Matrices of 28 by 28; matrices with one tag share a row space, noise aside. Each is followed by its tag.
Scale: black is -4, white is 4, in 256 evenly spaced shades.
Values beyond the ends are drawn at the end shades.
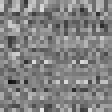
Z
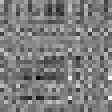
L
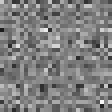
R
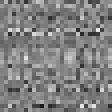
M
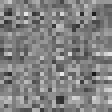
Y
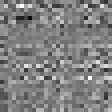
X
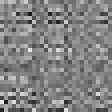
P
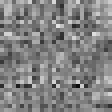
Y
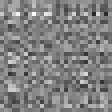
Z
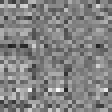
P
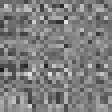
P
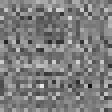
L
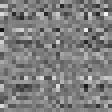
X
